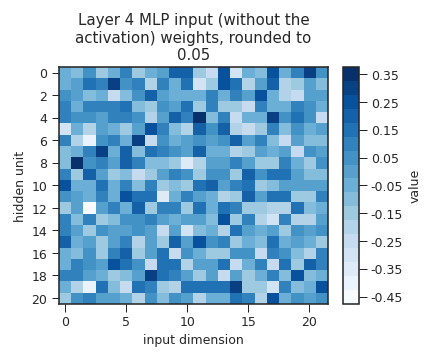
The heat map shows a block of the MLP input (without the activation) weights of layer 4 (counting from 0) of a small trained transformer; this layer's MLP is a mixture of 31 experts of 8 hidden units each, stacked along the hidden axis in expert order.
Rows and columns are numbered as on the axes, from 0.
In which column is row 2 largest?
16
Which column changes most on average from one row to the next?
14
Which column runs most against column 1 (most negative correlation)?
10
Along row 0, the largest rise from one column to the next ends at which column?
13
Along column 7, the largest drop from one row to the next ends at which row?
6
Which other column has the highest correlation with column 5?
2
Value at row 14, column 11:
-0.1
